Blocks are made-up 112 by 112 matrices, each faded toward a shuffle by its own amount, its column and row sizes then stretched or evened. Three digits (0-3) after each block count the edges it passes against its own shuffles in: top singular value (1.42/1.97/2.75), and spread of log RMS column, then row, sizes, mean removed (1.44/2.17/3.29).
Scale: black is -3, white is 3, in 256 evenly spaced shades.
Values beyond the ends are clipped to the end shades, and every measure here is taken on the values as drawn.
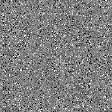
1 2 1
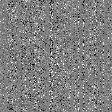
0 3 0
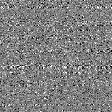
2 0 2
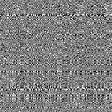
3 0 3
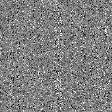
0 2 0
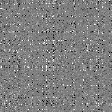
2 2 2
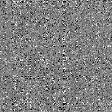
1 2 2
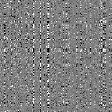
3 3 2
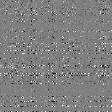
1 2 3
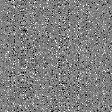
2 2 0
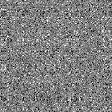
2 1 1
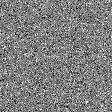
0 0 0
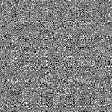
2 1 2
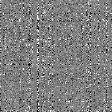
0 3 2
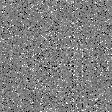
1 1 0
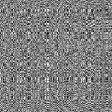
3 3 2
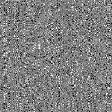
2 2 0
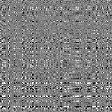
3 3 3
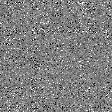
0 1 2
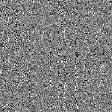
1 2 1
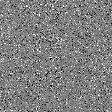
0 1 1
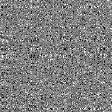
2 2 2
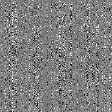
2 3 1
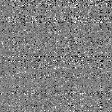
1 2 3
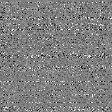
0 1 3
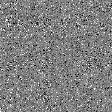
1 1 1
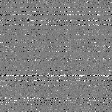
1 1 3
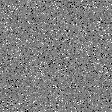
0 0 1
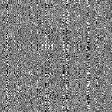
2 3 1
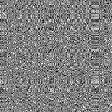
3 1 1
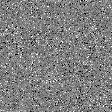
0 1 1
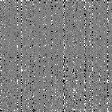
2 3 2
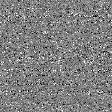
1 0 2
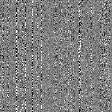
2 3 0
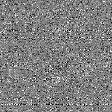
2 1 2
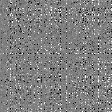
2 3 2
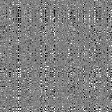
3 3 2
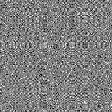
3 0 1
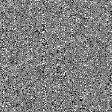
1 2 0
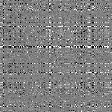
3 2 3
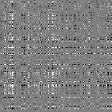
3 3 3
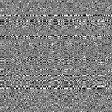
3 0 3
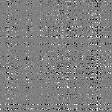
2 3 3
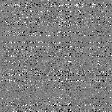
1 2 3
